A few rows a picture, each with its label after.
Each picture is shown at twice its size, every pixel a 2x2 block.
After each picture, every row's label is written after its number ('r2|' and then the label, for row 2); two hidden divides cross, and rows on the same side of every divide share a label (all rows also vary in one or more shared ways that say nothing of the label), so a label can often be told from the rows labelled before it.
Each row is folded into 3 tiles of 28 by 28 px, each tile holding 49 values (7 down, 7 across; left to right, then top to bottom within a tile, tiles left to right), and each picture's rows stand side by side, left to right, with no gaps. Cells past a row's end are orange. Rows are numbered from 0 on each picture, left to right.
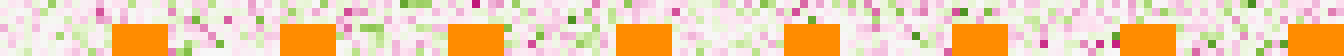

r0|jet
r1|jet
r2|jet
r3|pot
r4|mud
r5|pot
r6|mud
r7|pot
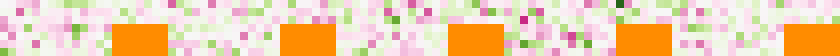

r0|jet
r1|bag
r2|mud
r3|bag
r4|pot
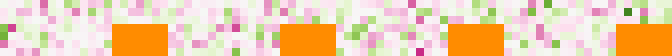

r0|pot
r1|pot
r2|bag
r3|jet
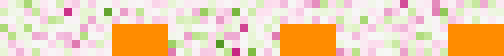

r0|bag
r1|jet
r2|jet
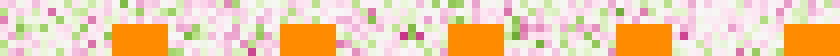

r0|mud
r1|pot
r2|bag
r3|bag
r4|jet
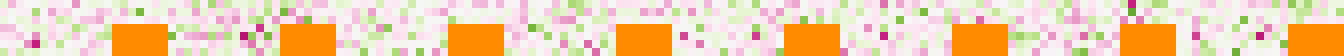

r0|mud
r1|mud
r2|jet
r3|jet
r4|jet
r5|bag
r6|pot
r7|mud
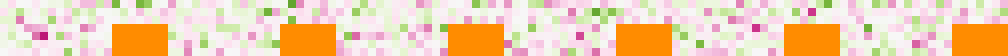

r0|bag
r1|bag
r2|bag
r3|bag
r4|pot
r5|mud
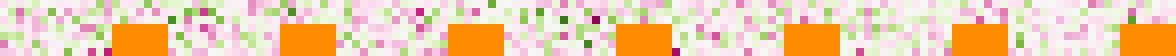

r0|bag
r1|pot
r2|pot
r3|bag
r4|pot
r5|bag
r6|bag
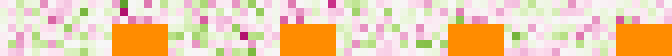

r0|bag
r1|pot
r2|bag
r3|bag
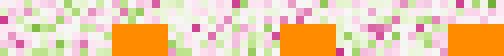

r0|mud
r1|pot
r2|pot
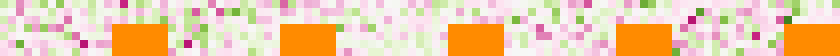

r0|jet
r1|pot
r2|bag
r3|bag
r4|bag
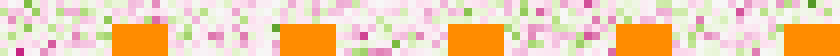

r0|bag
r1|bag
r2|mud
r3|bag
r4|bag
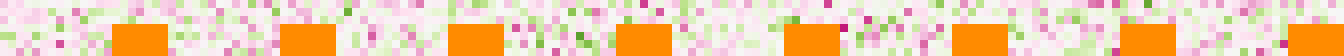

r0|pot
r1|pot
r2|bag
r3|pot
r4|bag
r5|mud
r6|bag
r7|bag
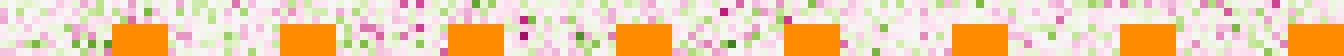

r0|bag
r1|mud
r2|bag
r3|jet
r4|mud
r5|mud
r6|jet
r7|pot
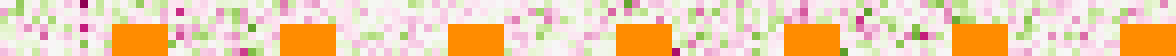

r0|bag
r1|jet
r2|jet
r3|mud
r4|pot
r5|mud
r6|bag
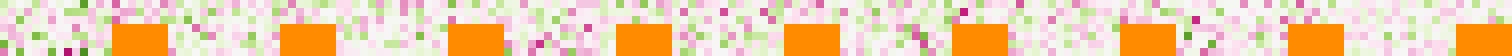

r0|jet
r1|pot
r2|bag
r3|bag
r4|jet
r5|mud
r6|mud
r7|pot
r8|jet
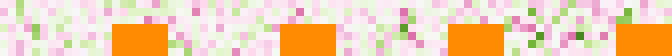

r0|bag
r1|jet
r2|mud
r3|pot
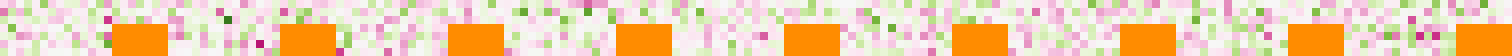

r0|mud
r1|mud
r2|pot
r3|bag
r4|mud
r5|mud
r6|jet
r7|mud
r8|mud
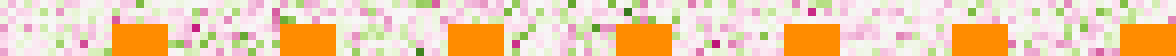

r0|mud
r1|jet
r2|jet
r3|pot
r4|pot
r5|mud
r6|bag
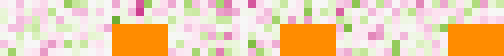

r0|pot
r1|bag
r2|mud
